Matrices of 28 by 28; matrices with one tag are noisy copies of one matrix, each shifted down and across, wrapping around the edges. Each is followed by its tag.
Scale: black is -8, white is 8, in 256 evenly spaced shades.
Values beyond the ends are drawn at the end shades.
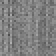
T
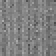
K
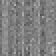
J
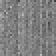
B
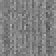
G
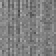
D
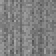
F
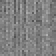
D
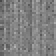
B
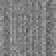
G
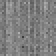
B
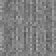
D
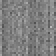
T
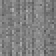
F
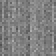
B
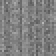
J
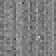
J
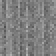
J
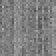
B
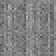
B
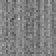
K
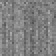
F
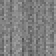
F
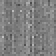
T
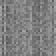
T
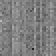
B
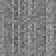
B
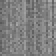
T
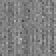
D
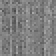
B
